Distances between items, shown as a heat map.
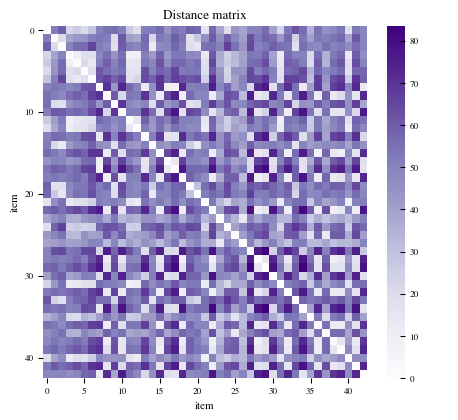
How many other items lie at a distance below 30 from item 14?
6
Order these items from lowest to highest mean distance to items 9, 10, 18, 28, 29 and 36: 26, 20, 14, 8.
8, 26, 14, 20
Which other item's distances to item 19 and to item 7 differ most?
17
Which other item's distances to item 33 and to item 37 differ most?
25
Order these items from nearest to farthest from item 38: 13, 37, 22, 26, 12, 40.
22, 26, 40, 12, 37, 13
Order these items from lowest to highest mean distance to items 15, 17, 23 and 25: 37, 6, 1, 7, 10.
37, 7, 10, 1, 6
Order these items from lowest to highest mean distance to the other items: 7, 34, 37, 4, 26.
26, 4, 37, 7, 34
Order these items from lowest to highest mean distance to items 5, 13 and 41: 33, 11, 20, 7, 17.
11, 7, 17, 20, 33
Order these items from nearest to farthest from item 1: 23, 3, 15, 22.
3, 23, 15, 22
